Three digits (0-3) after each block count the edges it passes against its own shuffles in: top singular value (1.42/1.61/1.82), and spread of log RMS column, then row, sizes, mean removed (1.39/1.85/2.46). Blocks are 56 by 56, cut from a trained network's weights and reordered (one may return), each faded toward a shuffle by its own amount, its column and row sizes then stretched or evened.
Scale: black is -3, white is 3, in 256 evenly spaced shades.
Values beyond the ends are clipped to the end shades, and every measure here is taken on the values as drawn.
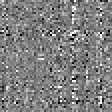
1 3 2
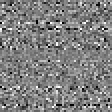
2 1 3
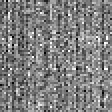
3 1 1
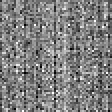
3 1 1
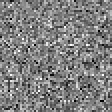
1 0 1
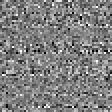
2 1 3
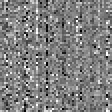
1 3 0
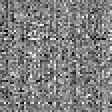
1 1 2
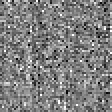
0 0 1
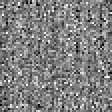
0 0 0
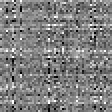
3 3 1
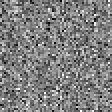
1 1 0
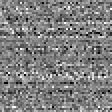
2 0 3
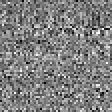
3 0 2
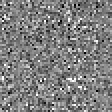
1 2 1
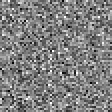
1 1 1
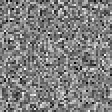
2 0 0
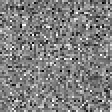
1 0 2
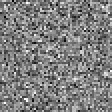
1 1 0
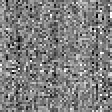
1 2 0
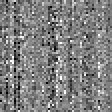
2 3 0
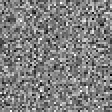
2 1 0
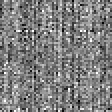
3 0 1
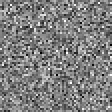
1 0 1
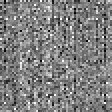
1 2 1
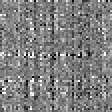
3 2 3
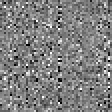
2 3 1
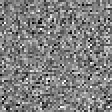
1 1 1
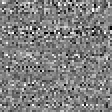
0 0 3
